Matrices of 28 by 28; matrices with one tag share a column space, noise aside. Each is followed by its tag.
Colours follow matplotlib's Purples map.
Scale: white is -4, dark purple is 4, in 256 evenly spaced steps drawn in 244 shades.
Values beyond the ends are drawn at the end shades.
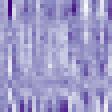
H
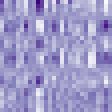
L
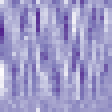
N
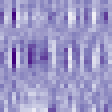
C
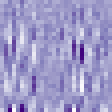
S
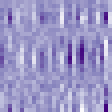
C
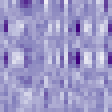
L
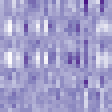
L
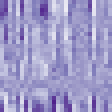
H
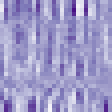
H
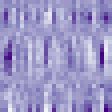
C
